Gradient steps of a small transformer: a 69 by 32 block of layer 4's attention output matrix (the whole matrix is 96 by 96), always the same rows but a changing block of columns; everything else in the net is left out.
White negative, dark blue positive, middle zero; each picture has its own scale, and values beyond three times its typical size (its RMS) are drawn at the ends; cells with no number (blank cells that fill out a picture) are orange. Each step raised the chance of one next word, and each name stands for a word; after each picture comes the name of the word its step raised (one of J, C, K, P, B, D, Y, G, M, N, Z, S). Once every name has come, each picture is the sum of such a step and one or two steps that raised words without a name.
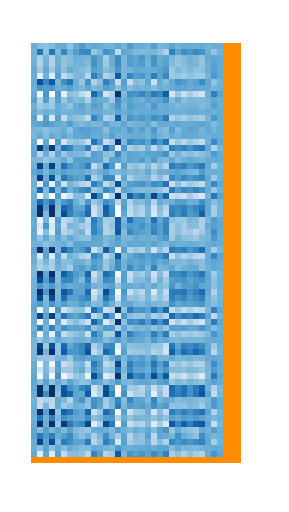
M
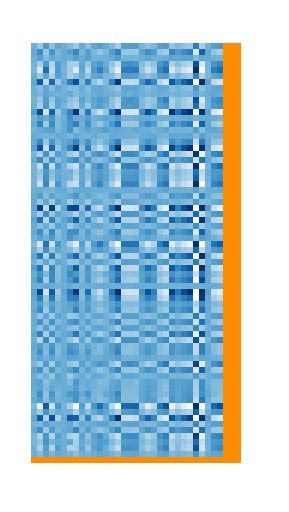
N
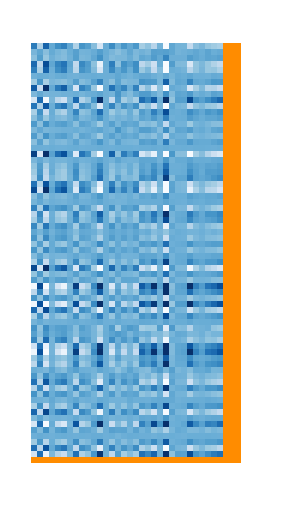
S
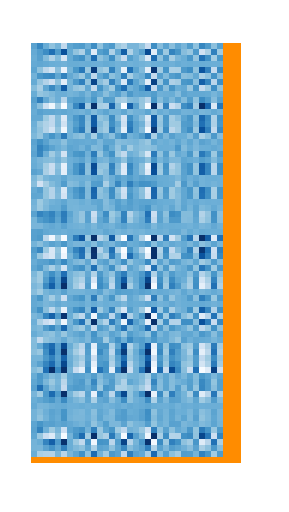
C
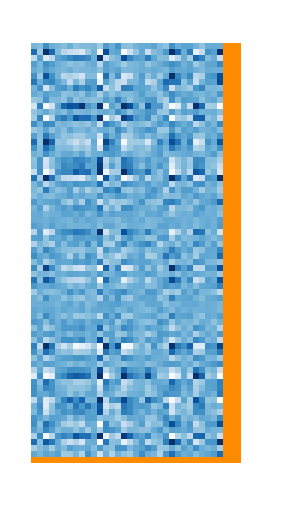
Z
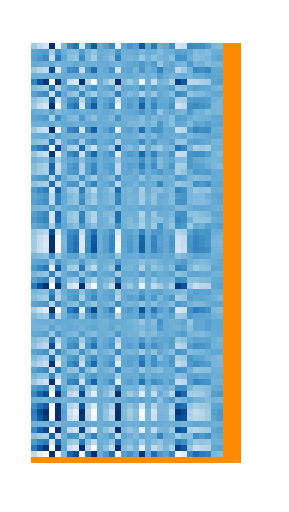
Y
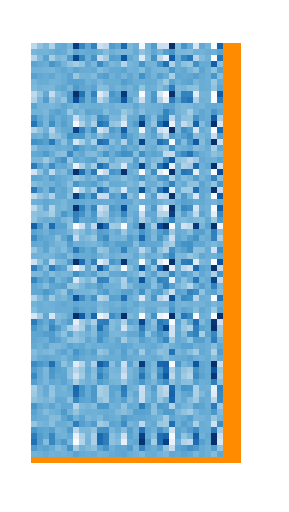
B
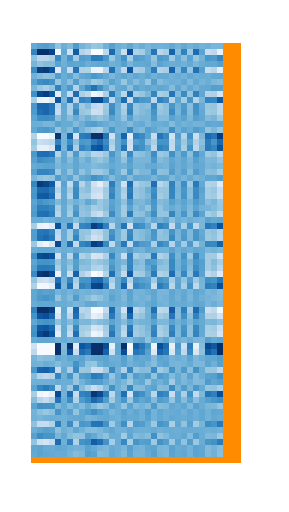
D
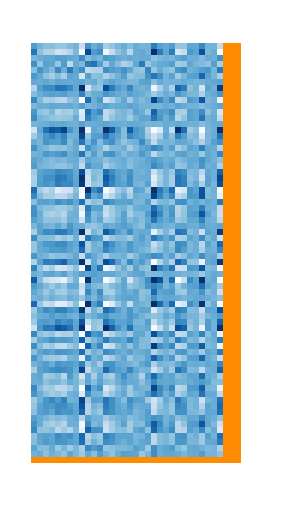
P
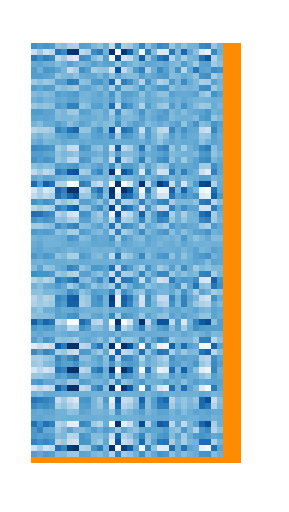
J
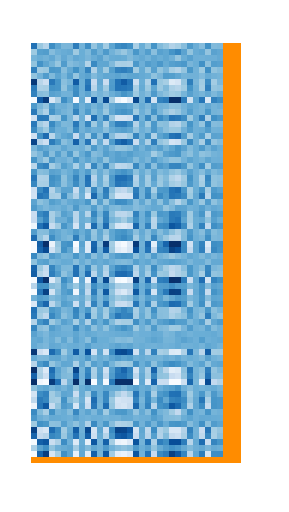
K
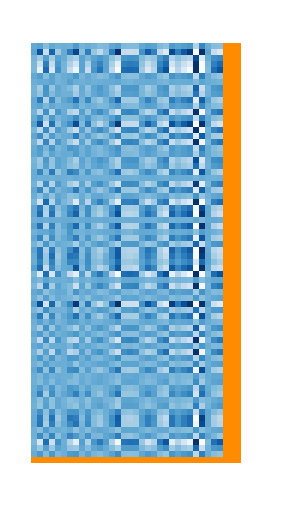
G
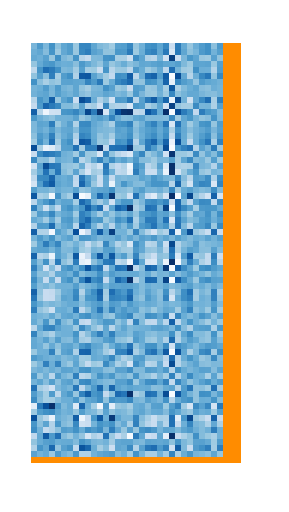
N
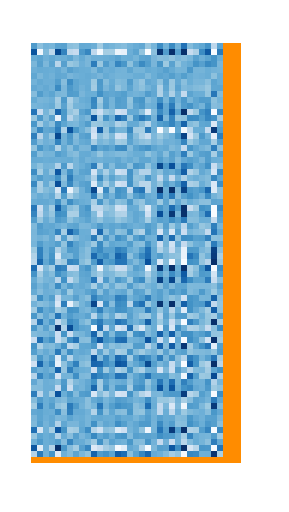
P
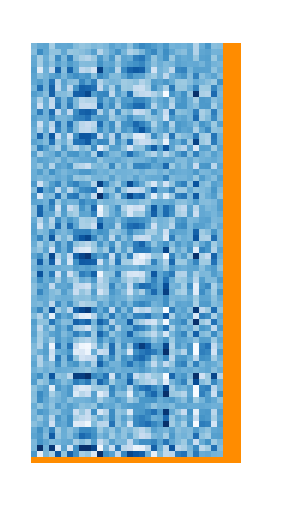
M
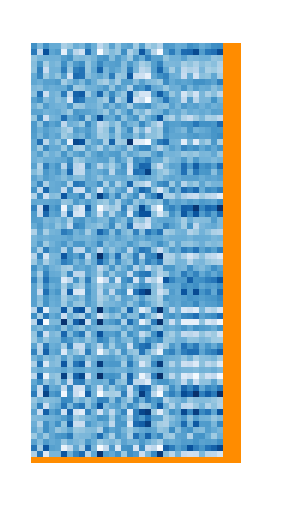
M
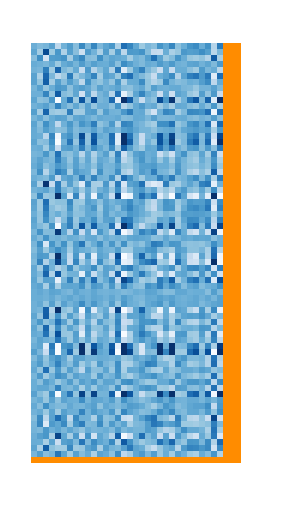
D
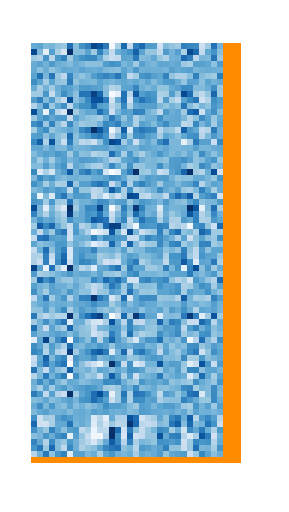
B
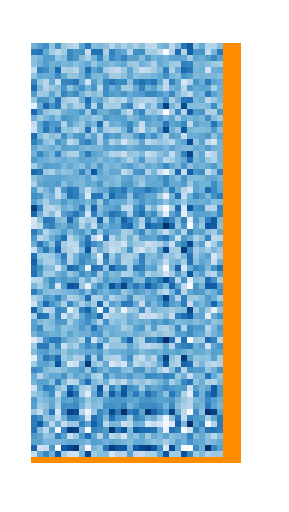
Y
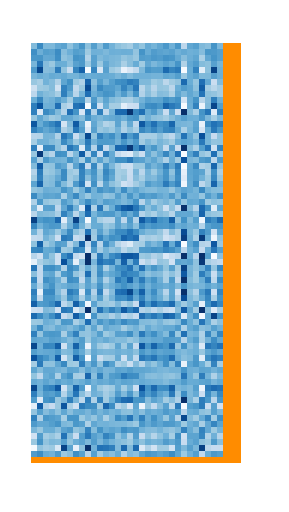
N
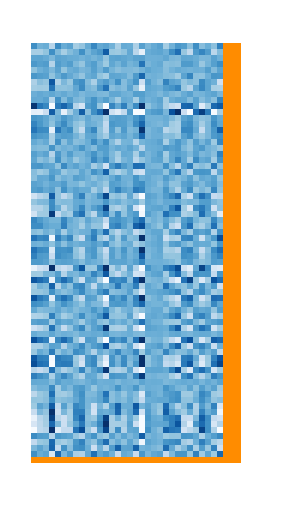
Y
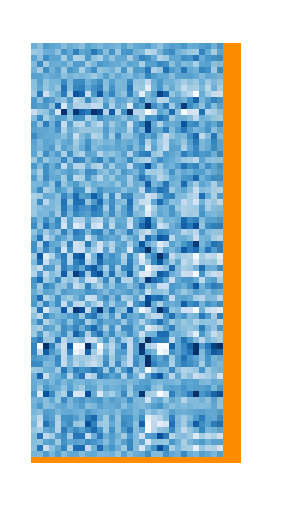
D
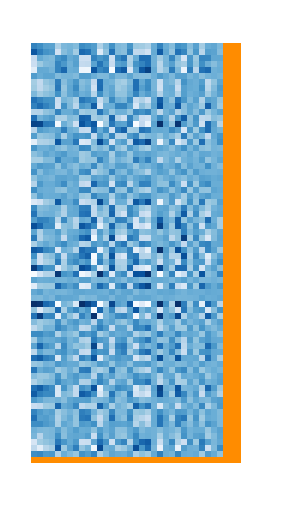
G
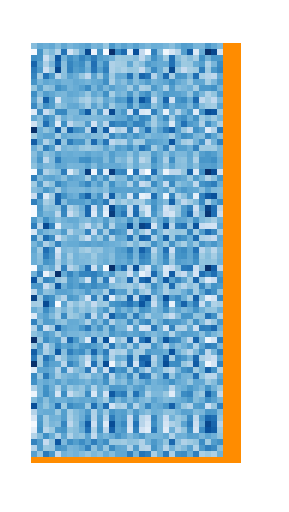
G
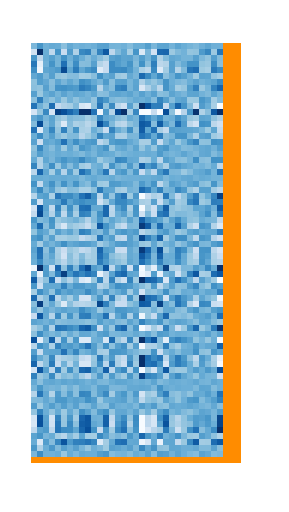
G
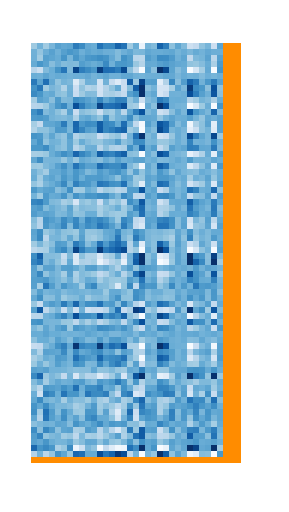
Y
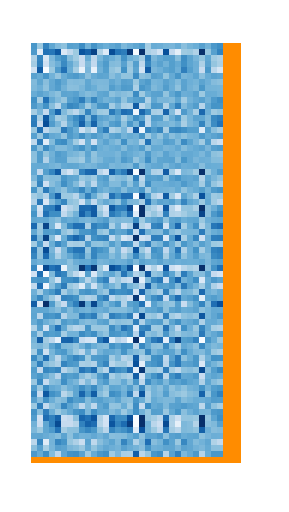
G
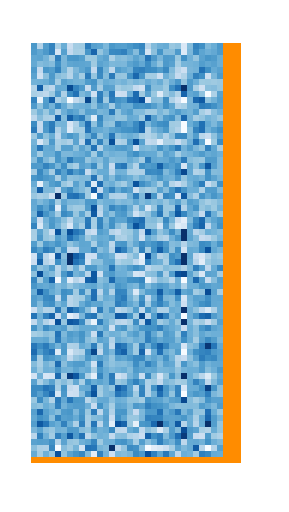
M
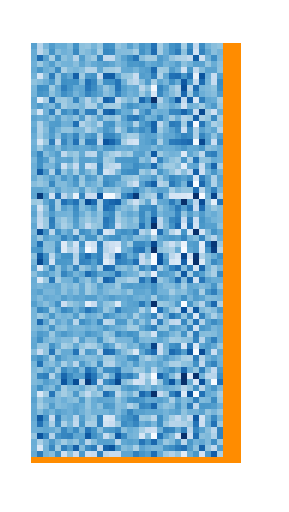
K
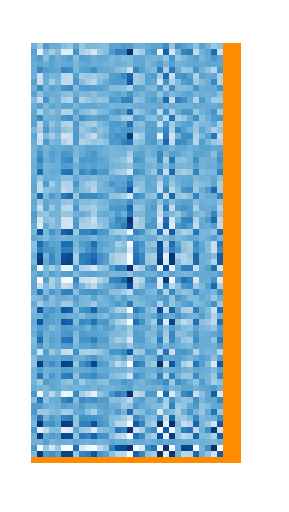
Y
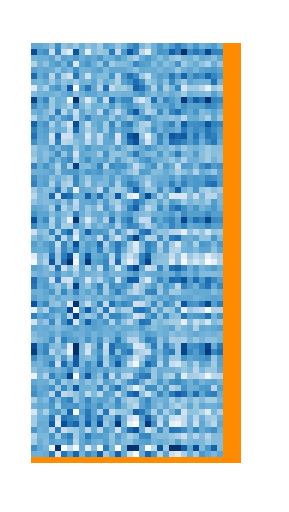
S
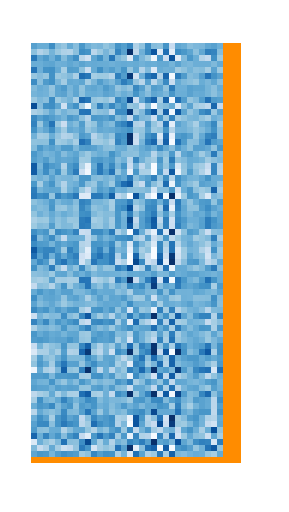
C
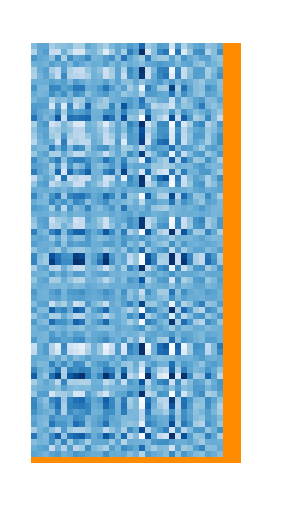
Z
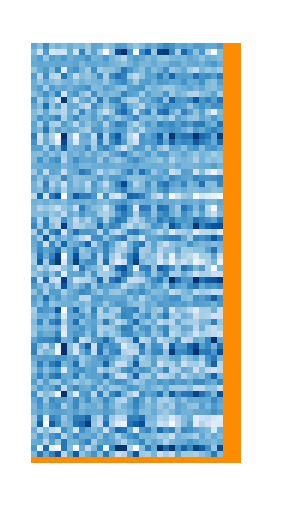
D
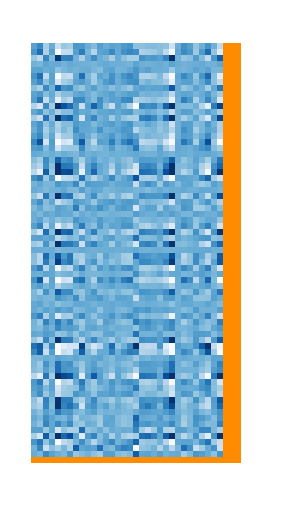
Z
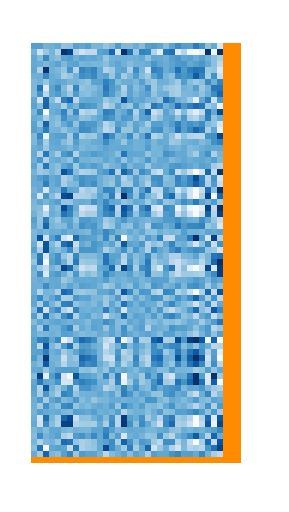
K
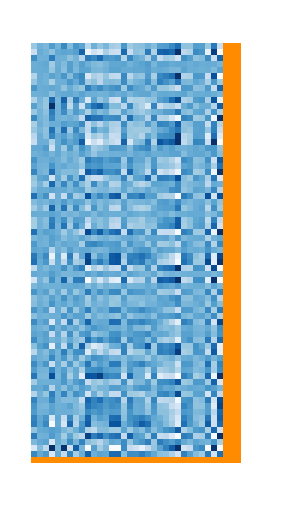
Z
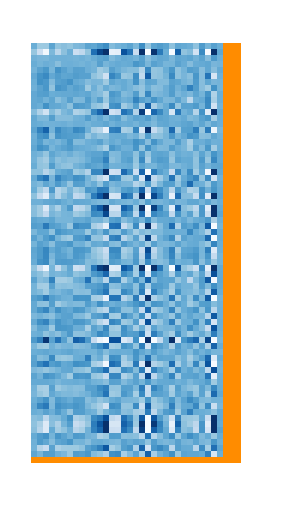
P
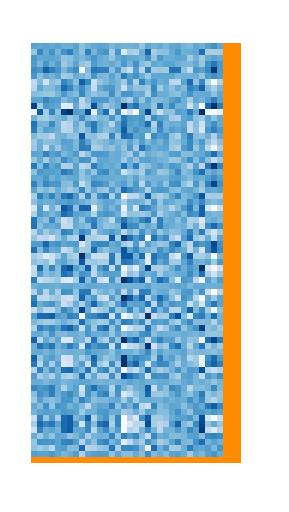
N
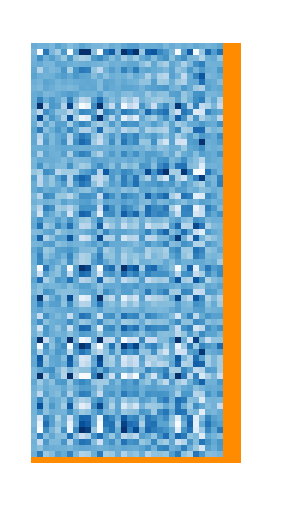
Z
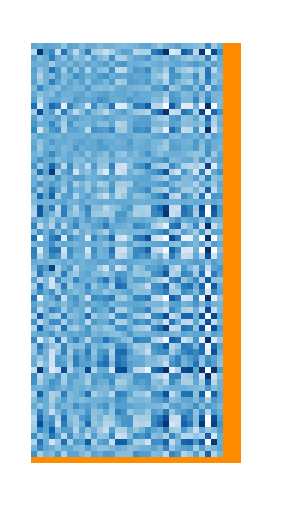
C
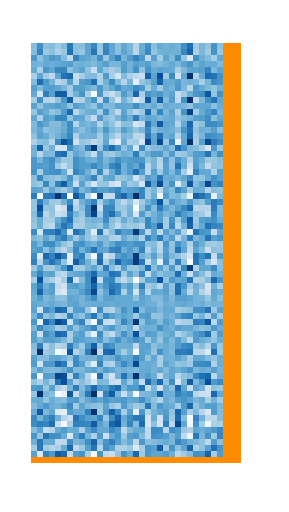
M
